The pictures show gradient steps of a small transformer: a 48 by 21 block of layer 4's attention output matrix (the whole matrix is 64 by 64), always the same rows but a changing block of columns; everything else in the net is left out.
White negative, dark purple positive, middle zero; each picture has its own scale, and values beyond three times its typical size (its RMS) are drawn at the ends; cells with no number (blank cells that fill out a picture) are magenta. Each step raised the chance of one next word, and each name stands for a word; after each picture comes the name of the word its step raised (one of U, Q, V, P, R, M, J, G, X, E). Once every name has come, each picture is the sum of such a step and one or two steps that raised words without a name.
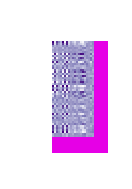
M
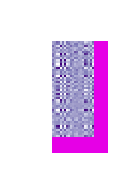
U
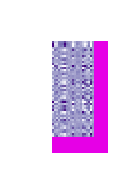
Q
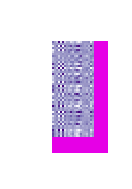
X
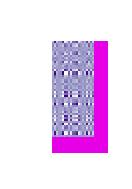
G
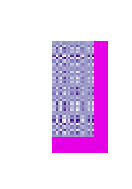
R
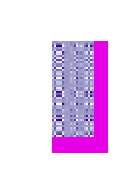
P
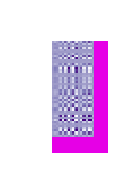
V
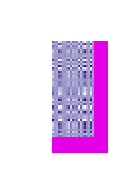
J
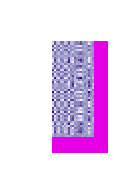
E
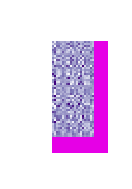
J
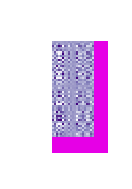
P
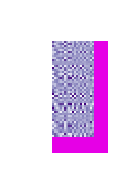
J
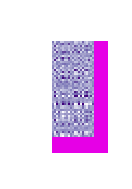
G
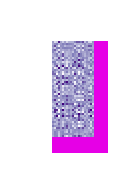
U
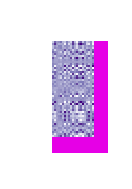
Q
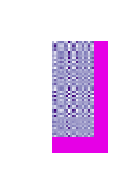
P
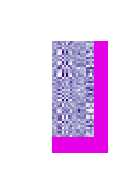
U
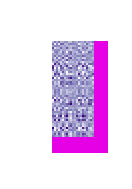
V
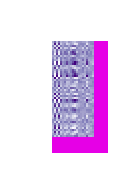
U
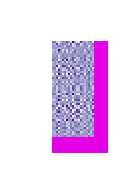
J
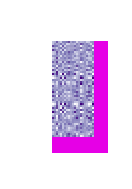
G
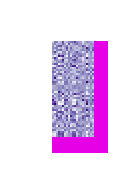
R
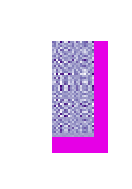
M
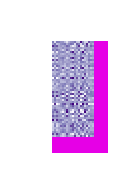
P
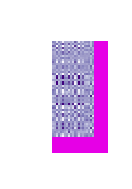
J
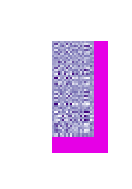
E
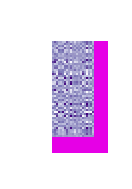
E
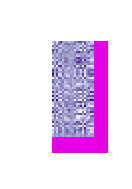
E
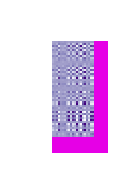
E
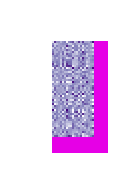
U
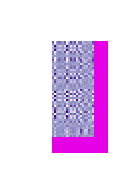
E
